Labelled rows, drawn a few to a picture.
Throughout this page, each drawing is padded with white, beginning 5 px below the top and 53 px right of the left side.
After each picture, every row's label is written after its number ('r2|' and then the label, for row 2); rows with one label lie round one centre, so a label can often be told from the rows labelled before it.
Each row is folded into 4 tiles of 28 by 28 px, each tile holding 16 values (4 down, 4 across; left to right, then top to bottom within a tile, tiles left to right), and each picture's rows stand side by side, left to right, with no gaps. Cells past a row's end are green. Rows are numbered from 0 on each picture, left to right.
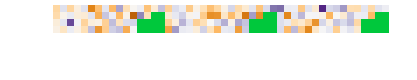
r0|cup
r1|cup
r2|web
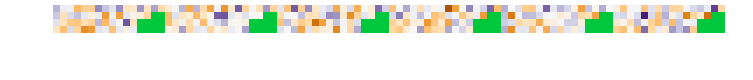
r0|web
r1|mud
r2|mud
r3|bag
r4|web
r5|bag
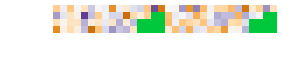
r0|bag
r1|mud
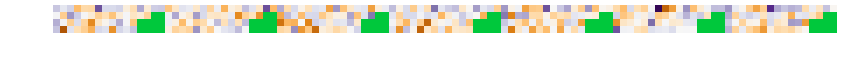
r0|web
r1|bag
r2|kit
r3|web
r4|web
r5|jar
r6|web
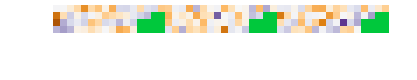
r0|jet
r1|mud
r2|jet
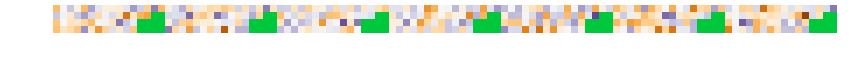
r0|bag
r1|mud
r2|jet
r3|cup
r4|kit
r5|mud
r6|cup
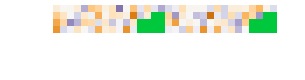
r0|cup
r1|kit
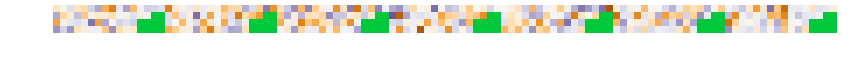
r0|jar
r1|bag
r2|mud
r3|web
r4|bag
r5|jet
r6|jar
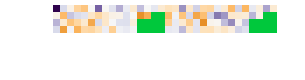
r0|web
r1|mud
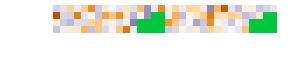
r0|jet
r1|jar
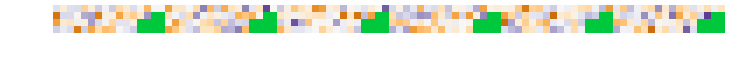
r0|kit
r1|bag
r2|cup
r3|kit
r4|jet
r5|kit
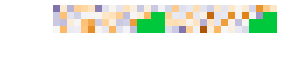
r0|web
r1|kit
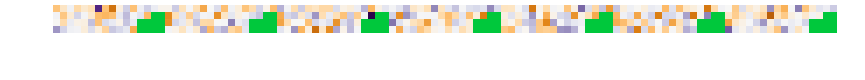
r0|jar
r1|jet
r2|kit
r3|web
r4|bag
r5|kit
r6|jar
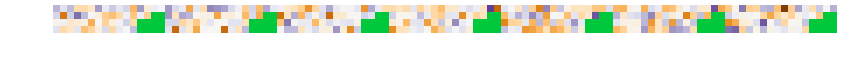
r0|web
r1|web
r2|jet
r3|bag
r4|kit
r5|bag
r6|jar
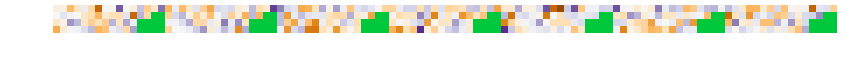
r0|cup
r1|cup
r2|web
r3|bag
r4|jar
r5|web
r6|jet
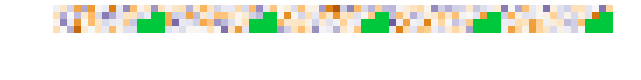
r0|mud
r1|jet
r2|jar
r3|web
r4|web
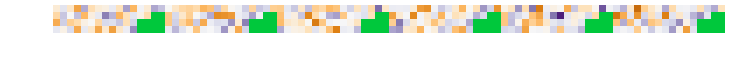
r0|mud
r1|jet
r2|mud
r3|jet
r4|mud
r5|jet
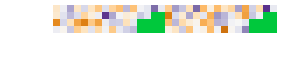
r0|mud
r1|mud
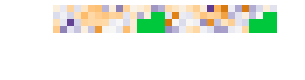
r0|cup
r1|jar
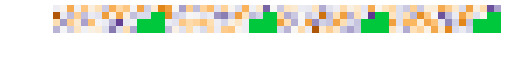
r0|jet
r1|mud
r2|kit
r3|mud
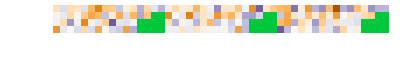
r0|cup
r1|jet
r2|jar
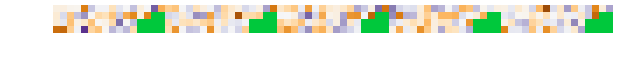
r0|bag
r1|bag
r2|bag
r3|web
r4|cup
